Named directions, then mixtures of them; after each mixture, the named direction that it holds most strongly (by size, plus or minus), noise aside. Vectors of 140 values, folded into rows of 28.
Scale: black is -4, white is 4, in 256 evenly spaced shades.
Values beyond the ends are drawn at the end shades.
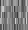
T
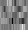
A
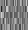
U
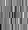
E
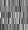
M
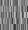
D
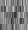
E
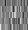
E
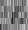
A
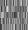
U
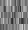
A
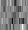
A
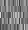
M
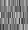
M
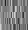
E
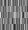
D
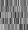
M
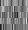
T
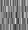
D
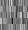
D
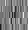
E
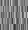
D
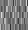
U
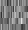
A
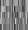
T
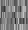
T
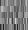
T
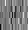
E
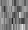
A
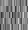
E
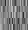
E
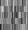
T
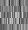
M
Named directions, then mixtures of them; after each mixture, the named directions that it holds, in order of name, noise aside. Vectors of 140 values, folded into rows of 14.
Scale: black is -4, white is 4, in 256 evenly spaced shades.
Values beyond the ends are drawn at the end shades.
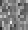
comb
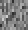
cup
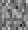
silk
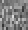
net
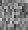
comb, net.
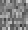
comb, silk.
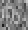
net, silk.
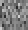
comb, silk.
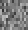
cup.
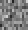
cup, silk.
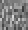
net.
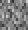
cup, net, silk.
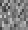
comb, silk.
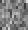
comb, net, silk.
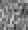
comb, net.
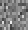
comb, cup.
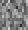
silk.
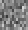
cup, net.
